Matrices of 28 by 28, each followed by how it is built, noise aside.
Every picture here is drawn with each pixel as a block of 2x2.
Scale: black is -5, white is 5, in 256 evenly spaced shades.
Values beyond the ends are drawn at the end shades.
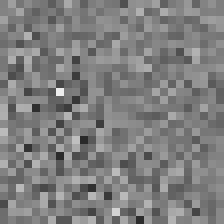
lower triangular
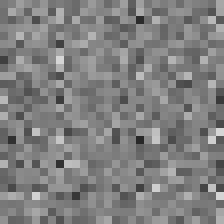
low rank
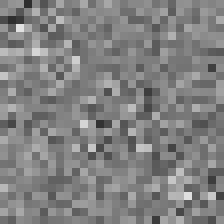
block diagonal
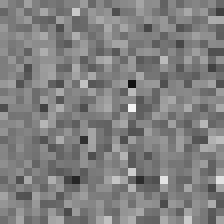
low rank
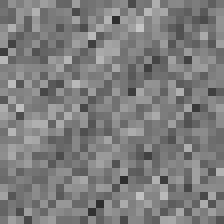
Hankel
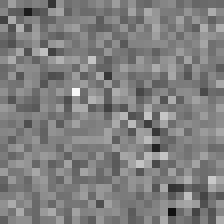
block diagonal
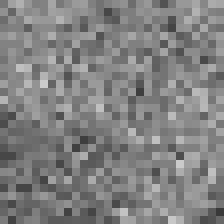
smooth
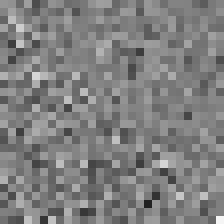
lower triangular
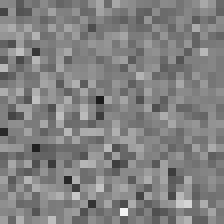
lower triangular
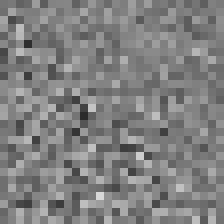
lower triangular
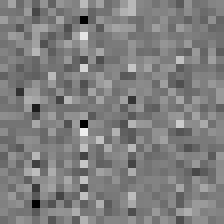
uneven columns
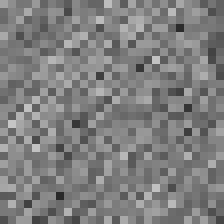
Hankel
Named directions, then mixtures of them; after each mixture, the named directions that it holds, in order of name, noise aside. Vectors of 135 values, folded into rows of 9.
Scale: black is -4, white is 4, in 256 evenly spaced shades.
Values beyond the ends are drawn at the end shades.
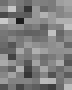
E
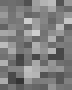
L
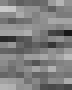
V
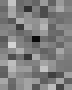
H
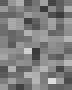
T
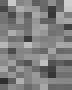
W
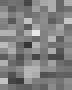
L.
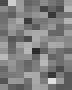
T, W.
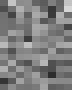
W.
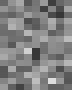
T.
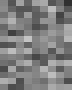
T, V, W.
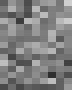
E, L, W.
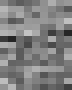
L, V.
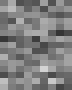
H, T, V.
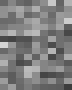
L, V, W.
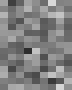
H, T.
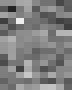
E, V.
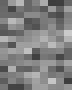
T, V.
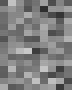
H, T.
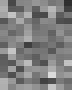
E, W.
